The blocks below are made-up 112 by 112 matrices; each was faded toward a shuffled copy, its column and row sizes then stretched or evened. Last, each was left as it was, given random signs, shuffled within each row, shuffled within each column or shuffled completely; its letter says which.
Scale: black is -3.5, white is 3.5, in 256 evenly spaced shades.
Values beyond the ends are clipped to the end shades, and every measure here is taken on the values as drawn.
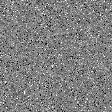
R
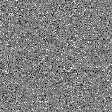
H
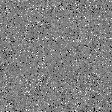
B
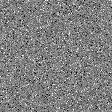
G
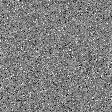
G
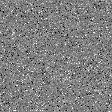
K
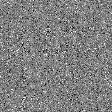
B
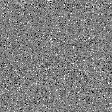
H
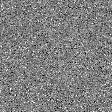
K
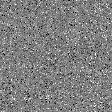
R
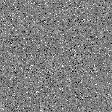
H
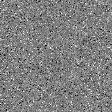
R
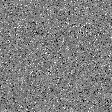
K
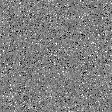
B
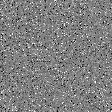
R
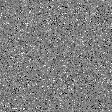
K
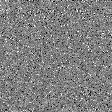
K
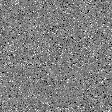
K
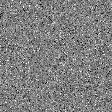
R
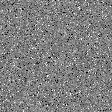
K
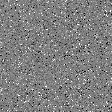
B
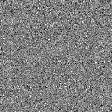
H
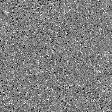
B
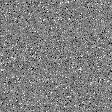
K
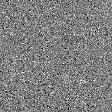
H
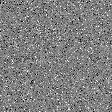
K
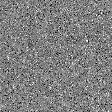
R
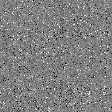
B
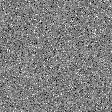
G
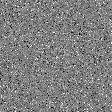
G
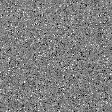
R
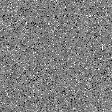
B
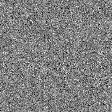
B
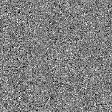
H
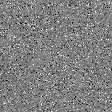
K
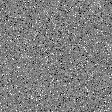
G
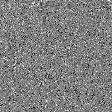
R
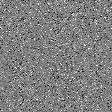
R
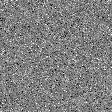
G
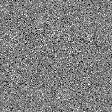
H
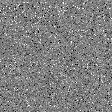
K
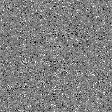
H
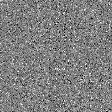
H
